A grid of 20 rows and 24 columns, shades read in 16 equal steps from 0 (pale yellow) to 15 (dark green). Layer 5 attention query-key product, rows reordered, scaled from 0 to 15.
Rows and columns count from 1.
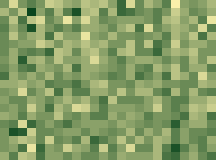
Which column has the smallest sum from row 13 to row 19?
4
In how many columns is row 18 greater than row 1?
15
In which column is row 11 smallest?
12
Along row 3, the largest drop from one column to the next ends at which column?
24
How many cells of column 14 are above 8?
6
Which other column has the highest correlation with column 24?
10
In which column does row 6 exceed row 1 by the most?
2
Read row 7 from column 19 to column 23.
7 5 6 4 8
